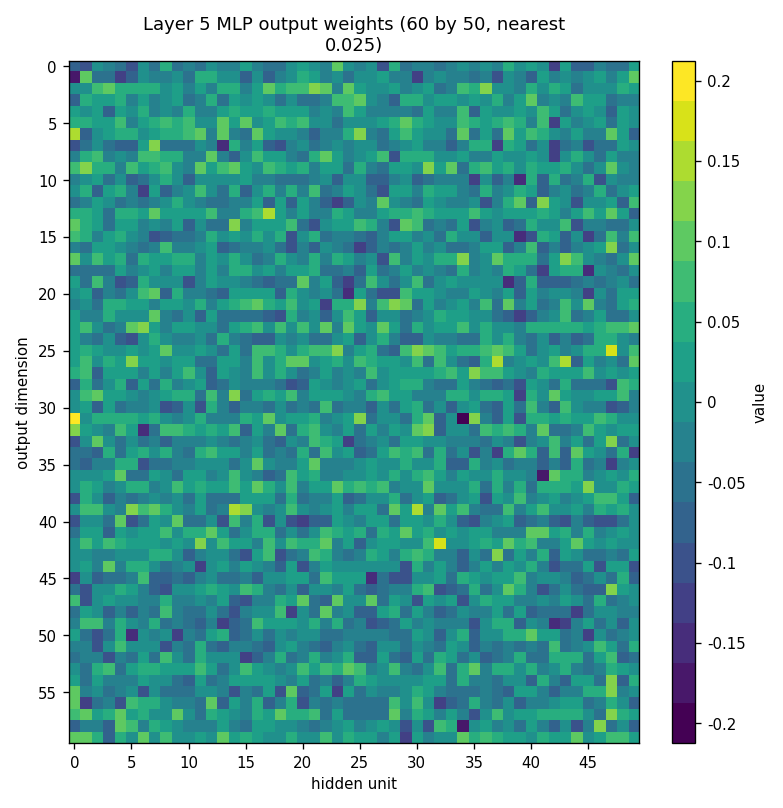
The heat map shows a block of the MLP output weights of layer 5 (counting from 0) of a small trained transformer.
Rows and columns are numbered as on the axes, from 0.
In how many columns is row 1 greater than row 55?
24
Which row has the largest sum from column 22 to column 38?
25
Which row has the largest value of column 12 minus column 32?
56
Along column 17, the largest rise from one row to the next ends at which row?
13
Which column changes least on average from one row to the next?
10
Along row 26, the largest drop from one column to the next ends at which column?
44
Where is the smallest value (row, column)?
31, 34
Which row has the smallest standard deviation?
4
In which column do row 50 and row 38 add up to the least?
5
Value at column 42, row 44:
-0.1
